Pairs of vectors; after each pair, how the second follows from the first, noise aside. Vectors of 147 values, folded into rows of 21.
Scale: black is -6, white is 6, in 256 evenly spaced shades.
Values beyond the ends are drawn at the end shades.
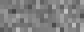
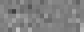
partly zeroed.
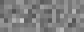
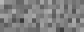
negated.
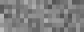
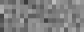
negated.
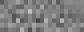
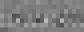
partly zeroed.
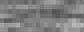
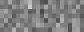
shuffled.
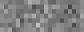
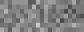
sign-scrambled.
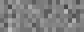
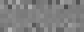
partly zeroed.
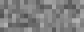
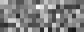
wrapped around, scaled up.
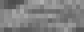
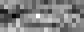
wrapped around, scaled up.
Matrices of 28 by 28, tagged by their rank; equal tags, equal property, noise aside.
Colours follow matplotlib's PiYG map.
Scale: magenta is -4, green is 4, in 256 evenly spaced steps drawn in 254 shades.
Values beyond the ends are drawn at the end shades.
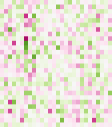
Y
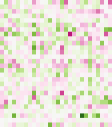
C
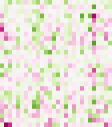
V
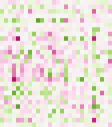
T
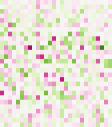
Y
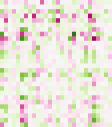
V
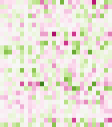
C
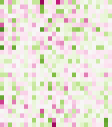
V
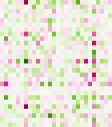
V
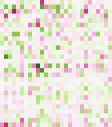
C
